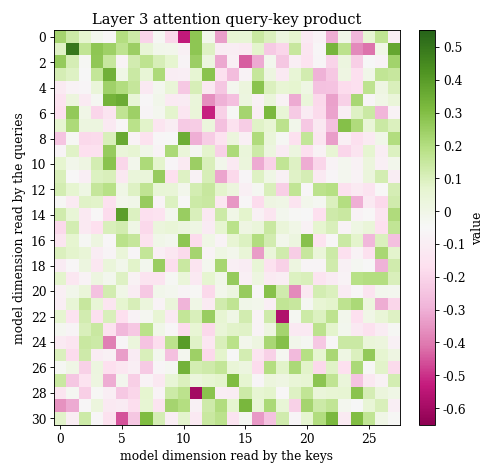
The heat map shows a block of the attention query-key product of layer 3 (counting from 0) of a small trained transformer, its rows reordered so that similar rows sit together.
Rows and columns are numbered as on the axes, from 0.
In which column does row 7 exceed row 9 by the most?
23
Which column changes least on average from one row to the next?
2
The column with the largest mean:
27
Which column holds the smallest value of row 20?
19
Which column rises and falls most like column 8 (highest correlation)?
4
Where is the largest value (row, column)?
1, 1
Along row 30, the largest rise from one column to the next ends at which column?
7
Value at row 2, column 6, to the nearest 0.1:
0.1
